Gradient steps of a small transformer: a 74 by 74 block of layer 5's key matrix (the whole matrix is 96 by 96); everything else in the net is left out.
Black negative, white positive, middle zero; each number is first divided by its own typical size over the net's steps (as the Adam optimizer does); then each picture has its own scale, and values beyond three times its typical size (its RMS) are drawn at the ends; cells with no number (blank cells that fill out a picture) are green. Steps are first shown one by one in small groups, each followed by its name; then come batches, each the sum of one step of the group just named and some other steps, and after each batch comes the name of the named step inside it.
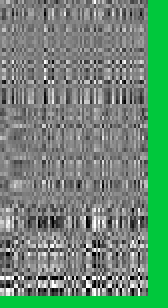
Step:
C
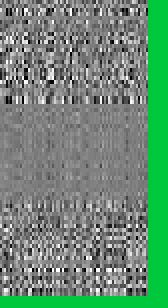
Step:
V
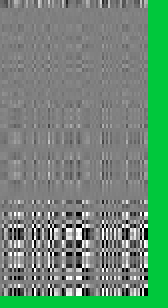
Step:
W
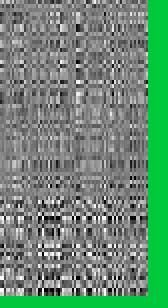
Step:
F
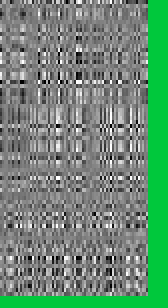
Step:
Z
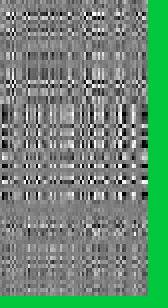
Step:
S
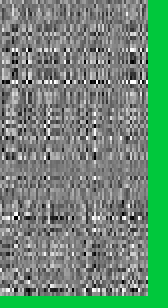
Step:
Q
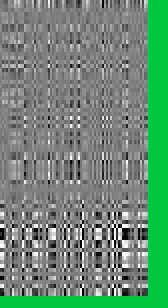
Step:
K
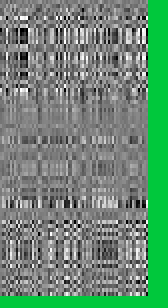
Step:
W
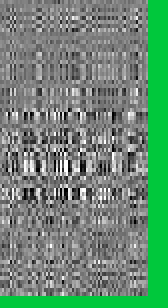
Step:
F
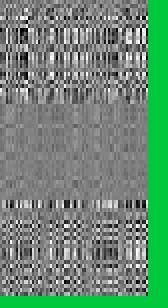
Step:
V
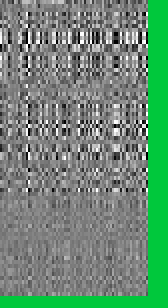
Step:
Z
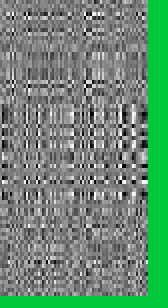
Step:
S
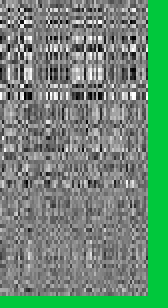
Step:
Q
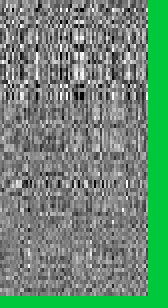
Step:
C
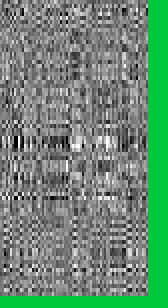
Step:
V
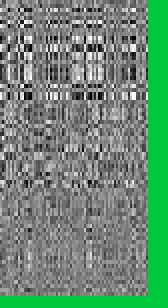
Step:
Q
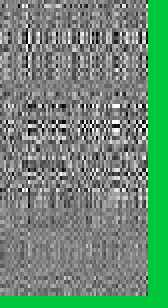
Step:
C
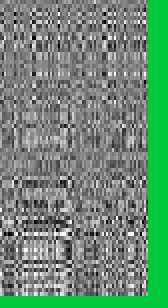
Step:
F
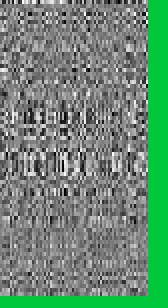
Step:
Q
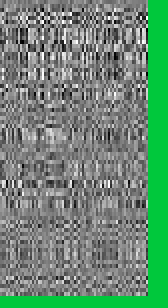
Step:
C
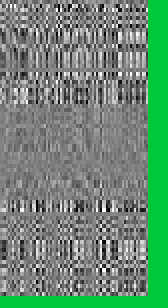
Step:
F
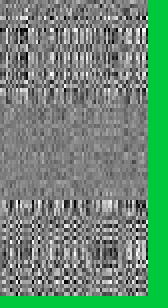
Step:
V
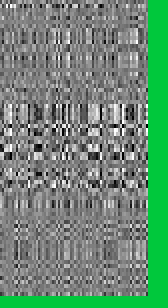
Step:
K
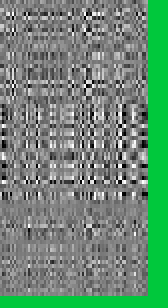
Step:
S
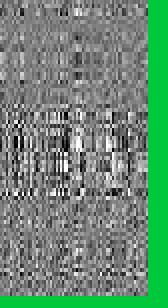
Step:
Z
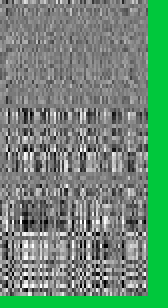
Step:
V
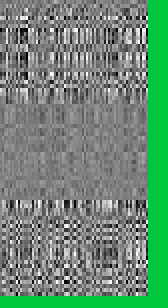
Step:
V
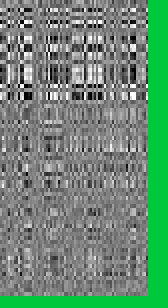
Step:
Z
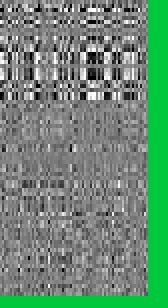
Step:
W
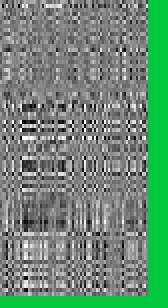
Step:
V
